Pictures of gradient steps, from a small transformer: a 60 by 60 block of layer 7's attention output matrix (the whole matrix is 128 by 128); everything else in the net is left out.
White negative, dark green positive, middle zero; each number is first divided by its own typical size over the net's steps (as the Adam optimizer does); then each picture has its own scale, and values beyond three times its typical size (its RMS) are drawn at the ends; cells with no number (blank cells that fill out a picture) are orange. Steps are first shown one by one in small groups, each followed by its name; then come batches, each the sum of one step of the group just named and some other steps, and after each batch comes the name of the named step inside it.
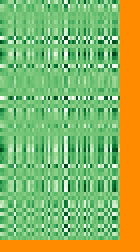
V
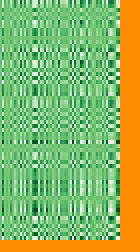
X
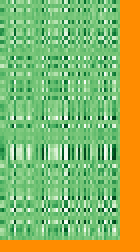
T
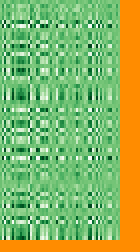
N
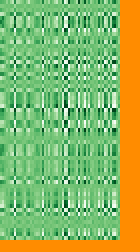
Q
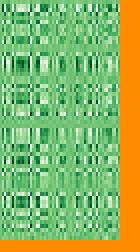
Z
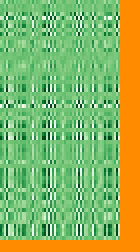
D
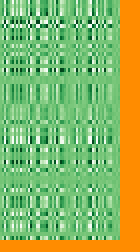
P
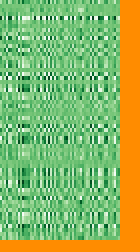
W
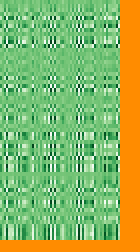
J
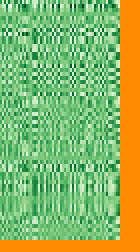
X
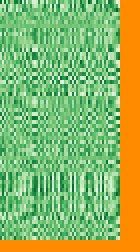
X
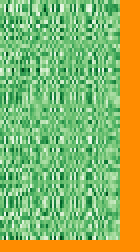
P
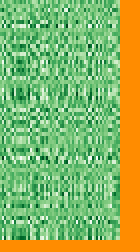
N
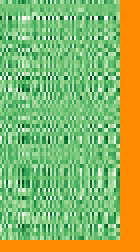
W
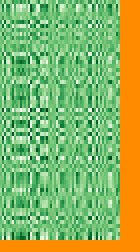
N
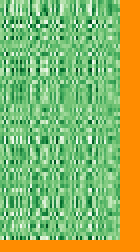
P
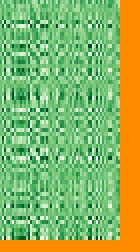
N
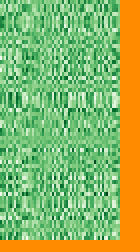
Q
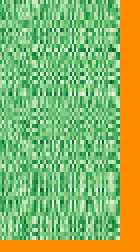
X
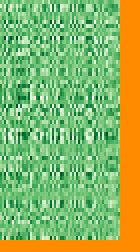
N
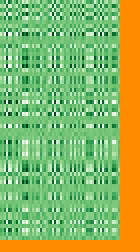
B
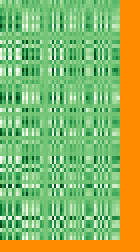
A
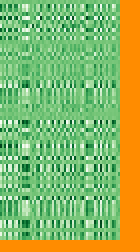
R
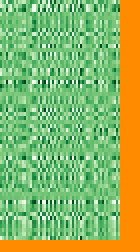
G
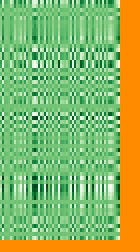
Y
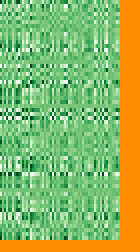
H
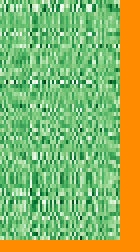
G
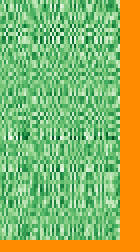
Y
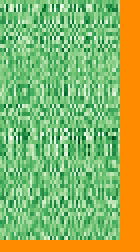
G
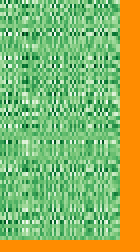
B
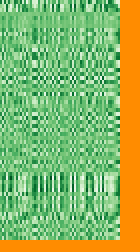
Y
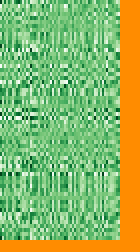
H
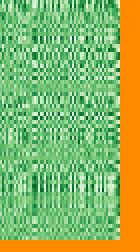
Y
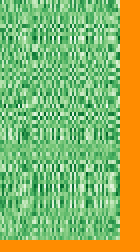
Y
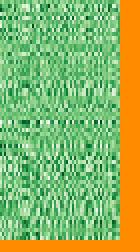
R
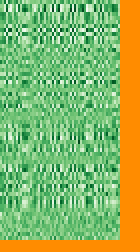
G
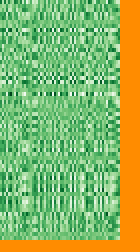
Y
